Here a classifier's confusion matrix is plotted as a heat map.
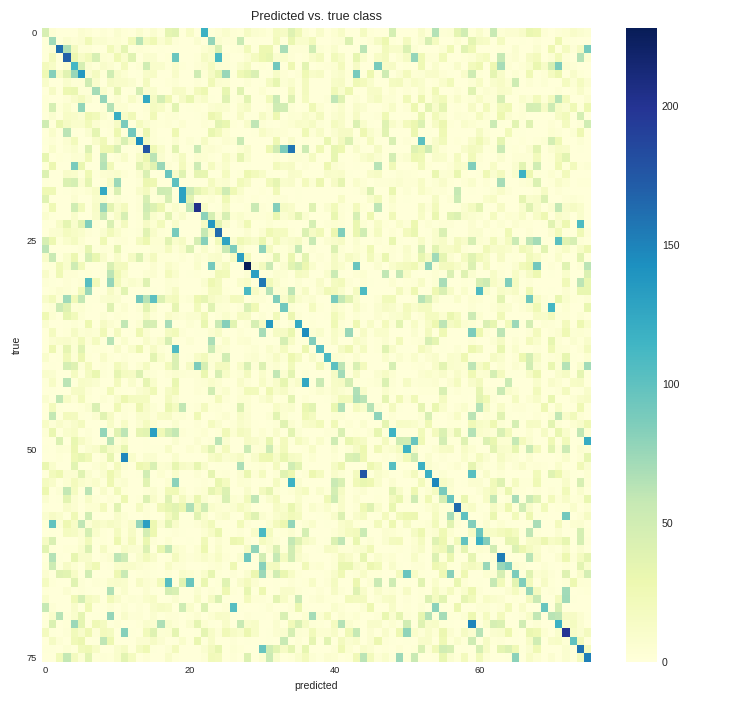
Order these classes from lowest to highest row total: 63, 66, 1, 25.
1, 66, 63, 25
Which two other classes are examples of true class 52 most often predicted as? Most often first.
48, 27
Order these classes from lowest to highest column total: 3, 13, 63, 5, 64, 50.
64, 50, 13, 5, 3, 63
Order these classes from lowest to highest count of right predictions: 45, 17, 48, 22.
45, 22, 17, 48
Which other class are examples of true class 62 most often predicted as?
29
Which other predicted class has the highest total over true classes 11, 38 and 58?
18
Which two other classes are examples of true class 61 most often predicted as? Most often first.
60, 58
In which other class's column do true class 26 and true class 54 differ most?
34
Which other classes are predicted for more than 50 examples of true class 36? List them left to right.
30, 42, 59, 63
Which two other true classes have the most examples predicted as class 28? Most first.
31, 63
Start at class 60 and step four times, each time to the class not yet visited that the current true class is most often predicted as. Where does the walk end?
50
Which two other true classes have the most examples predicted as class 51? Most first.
49, 3
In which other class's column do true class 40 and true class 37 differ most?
21
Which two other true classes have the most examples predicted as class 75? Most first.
49, 2
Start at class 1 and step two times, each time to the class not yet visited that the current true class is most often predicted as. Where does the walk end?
74
